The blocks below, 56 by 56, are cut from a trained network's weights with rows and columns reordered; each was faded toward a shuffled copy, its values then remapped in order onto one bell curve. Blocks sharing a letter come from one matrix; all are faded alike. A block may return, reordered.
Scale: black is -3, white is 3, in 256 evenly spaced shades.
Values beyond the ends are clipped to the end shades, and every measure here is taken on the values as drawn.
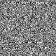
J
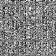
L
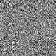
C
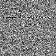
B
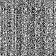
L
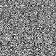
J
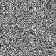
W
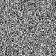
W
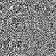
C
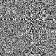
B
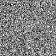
J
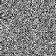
W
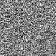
C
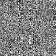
B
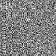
C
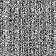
L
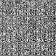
L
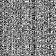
L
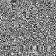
C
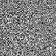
W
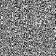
B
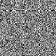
B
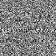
J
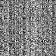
L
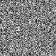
W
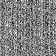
L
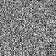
W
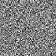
C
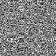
W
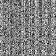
L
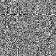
B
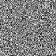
C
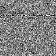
B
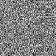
W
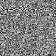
J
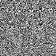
J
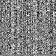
L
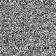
J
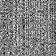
L
